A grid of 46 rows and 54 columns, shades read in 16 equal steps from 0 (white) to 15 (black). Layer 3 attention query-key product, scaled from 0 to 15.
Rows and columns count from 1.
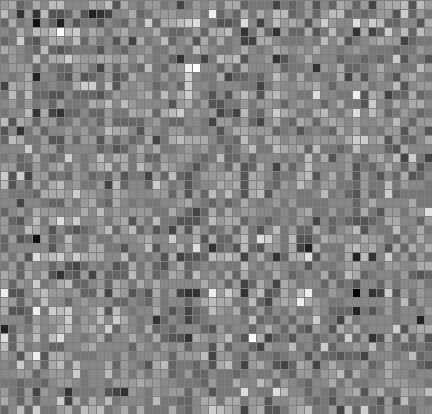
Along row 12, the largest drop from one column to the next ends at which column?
47
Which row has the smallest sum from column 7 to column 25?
4
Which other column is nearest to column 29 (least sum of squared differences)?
49
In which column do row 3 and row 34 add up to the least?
38
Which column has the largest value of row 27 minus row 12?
5
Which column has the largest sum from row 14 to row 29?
24
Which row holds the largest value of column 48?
33
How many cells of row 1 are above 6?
29
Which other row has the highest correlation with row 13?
3
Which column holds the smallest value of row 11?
45
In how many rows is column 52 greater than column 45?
21
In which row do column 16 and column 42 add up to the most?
44
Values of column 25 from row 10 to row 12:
7 6 8
